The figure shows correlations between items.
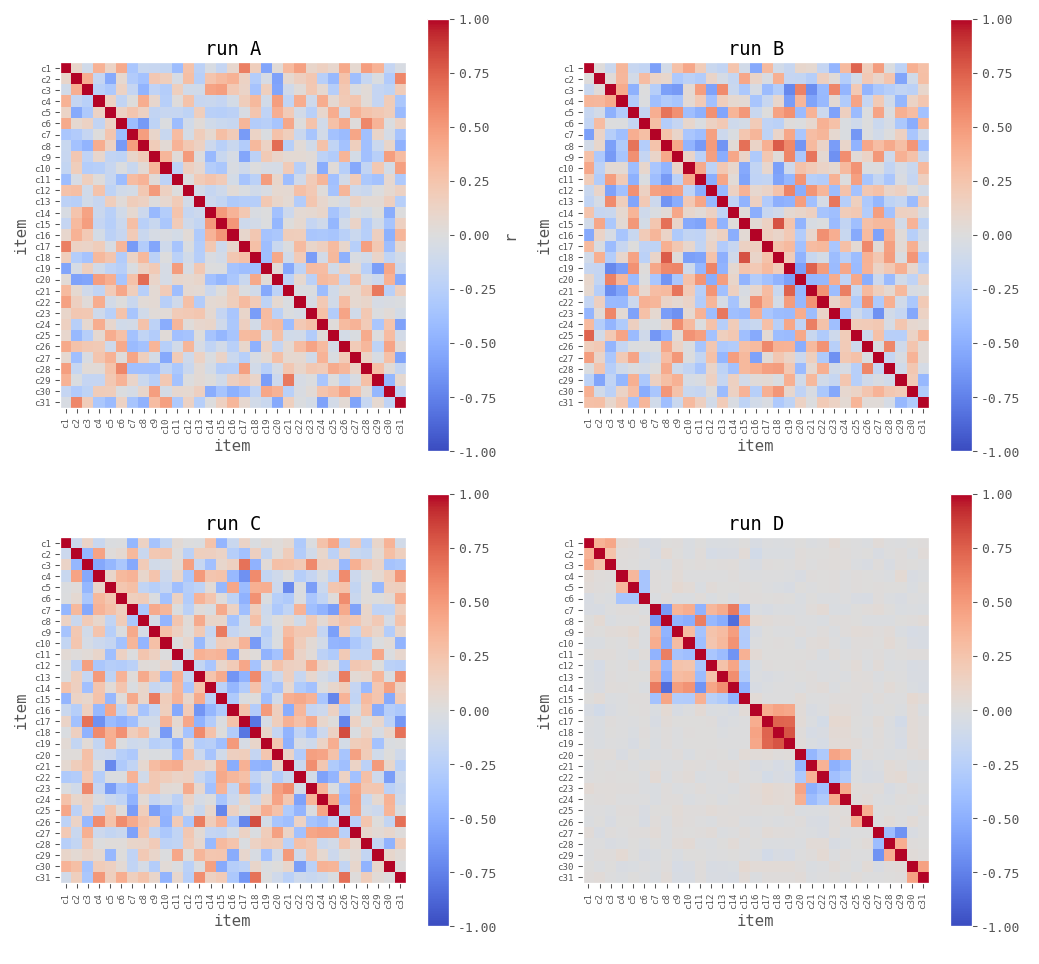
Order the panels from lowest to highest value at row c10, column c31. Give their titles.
run C, run D, run B, run A
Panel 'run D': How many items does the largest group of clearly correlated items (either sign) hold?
9
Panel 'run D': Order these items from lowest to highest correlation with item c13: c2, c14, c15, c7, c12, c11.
c11, c15, c2, c12, c7, c14
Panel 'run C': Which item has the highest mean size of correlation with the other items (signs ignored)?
c26
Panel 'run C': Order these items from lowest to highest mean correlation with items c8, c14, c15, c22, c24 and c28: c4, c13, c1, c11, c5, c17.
c5, c1, c17, c4, c11, c13
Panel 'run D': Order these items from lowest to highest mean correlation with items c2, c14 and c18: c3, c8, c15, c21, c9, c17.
c8, c15, c21, c3, c9, c17
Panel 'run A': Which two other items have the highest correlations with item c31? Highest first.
c2, c10
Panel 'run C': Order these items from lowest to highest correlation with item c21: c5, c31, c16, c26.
c5, c16, c26, c31
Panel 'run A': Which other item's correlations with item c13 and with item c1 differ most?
c17
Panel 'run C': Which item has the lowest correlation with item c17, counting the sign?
c18
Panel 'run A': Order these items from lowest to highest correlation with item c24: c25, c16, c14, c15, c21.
c21, c16, c15, c25, c14
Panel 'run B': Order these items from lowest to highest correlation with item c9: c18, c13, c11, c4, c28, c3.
c3, c13, c4, c11, c28, c18
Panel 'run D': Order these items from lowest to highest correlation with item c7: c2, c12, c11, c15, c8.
c8, c11, c15, c2, c12
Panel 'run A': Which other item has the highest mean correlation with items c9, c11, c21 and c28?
c26
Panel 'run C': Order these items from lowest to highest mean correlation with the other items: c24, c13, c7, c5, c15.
c5, c7, c24, c15, c13
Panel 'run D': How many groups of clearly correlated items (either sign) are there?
8
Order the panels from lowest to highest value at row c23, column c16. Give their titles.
run A, run C, run D, run B
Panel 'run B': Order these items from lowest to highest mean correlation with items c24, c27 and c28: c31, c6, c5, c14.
c6, c31, c14, c5
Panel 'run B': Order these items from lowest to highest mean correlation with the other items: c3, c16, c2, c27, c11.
c3, c11, c16, c2, c27
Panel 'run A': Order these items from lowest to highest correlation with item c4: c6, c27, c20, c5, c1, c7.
c6, c7, c5, c27, c1, c20
